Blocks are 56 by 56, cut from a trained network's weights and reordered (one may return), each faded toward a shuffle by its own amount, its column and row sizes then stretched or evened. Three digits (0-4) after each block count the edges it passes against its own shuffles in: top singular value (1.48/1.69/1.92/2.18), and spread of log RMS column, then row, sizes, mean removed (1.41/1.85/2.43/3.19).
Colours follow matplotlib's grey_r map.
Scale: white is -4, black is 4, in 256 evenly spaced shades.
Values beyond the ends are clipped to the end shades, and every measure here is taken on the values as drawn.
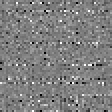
1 1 3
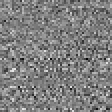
3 0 3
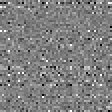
4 1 3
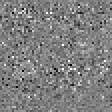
0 1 2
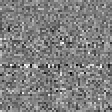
1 0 3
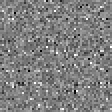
2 0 2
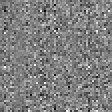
0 3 2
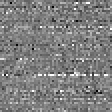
1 1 3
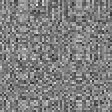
4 0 1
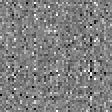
3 2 1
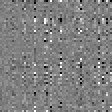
4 3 2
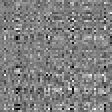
4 3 3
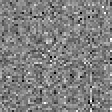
3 1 1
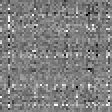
1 3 2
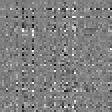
2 3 3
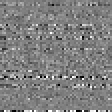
2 0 4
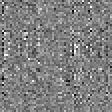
4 2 1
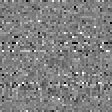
1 0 3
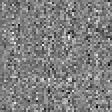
0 3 1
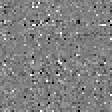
1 2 2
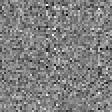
1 2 1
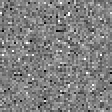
1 1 0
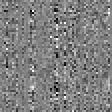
2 4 0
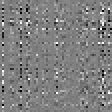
2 4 3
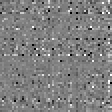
0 2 3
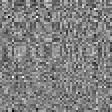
4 1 2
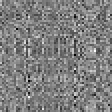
4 3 1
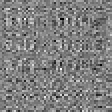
4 2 3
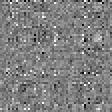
4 2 2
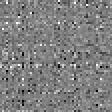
2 2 3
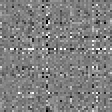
2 3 3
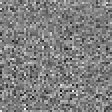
1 2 2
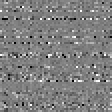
1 0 4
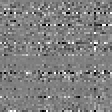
1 2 4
